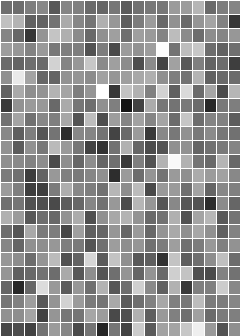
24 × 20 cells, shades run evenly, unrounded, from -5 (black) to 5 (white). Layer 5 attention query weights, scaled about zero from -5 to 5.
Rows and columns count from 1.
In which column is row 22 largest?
6
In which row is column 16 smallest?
21
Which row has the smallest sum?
15
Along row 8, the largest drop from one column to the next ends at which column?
11
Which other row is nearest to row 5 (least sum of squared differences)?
19
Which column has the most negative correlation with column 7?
16
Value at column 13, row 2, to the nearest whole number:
1
